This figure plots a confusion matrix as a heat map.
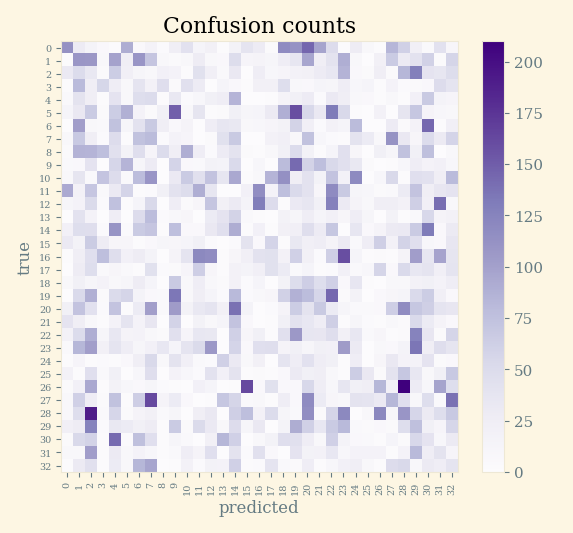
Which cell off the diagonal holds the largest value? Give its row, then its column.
26, 28
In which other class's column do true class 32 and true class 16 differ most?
23
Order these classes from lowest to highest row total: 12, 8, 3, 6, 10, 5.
3, 6, 8, 12, 5, 10
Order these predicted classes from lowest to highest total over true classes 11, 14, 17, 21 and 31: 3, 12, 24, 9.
3, 24, 12, 9
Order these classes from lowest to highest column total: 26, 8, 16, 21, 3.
8, 3, 26, 16, 21
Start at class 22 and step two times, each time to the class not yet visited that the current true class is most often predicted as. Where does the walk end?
2
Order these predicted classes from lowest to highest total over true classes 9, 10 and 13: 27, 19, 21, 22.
27, 21, 22, 19
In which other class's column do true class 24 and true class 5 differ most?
19
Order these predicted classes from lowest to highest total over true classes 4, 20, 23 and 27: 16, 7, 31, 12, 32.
16, 31, 12, 32, 7
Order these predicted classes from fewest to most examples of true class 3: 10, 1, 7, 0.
0, 7, 10, 1
